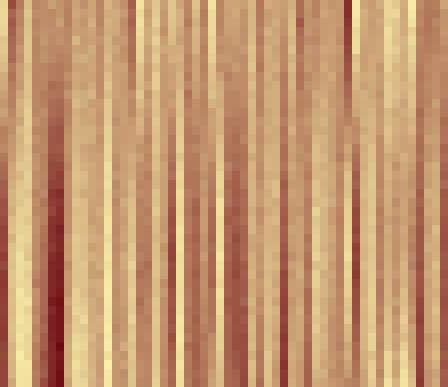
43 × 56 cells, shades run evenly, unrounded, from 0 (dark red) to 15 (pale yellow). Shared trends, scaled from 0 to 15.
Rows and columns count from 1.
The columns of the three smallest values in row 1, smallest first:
44, 2, 17
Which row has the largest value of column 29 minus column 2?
1
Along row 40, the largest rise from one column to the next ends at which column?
9
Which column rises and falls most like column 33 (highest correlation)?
26
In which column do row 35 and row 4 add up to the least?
8
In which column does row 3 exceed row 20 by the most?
45
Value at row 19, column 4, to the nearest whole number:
12
